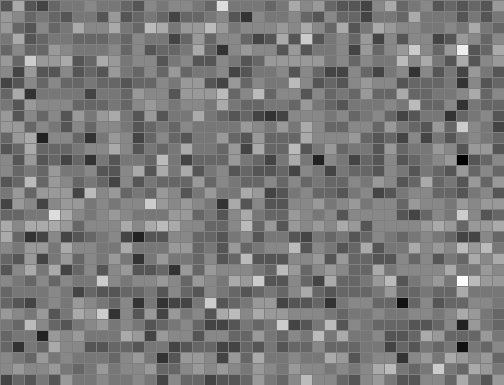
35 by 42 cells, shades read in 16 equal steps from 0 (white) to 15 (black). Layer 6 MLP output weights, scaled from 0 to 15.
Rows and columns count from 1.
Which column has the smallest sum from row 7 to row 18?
3
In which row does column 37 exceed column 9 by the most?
29
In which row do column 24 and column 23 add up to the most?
11
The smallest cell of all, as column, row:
39, 26
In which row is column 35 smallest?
5
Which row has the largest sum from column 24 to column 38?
28
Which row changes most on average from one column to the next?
15
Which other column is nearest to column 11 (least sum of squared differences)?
41
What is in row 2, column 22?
7
